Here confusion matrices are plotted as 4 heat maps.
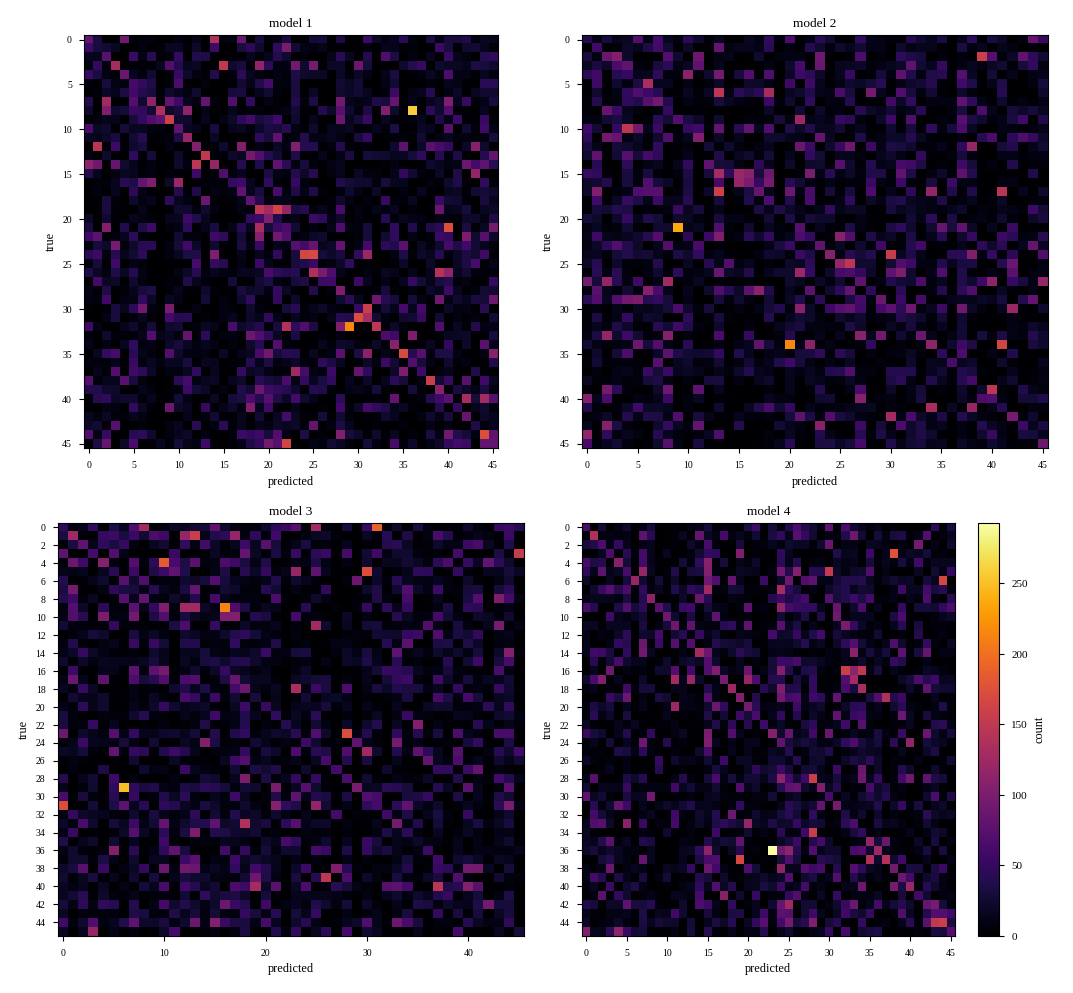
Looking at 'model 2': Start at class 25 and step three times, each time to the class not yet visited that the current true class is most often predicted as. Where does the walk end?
9
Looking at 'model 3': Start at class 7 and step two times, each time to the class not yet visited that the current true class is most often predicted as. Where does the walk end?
13
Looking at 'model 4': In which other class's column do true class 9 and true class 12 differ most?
24
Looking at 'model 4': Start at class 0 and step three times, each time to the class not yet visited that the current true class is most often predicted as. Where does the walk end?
14
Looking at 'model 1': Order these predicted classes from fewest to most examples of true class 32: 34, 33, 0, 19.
33, 34, 19, 0
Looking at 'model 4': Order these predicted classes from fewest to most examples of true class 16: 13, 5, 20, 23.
5, 23, 13, 20
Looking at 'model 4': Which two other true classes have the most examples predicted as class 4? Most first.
45, 31
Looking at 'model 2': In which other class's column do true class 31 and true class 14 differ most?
12
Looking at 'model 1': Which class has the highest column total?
19
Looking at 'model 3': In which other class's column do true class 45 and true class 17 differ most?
3
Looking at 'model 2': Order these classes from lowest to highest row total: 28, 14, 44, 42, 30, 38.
38, 44, 14, 42, 28, 30
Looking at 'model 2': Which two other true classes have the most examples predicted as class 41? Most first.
34, 17
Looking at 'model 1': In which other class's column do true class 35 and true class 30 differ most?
45
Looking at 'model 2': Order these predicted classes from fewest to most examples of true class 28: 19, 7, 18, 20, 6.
19, 20, 18, 7, 6
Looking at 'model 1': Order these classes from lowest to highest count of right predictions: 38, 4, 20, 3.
4, 20, 3, 38
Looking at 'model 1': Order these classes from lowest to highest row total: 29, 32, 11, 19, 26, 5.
5, 11, 29, 19, 26, 32
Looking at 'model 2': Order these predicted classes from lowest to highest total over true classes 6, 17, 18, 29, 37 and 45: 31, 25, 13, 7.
25, 31, 7, 13
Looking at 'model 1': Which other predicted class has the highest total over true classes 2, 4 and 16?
10
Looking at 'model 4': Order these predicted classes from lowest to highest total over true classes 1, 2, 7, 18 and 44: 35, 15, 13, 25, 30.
35, 13, 30, 25, 15
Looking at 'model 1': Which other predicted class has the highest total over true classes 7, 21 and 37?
40
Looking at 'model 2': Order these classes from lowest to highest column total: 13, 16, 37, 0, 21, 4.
16, 0, 21, 4, 37, 13
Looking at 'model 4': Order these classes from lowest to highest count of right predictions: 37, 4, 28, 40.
4, 40, 37, 28
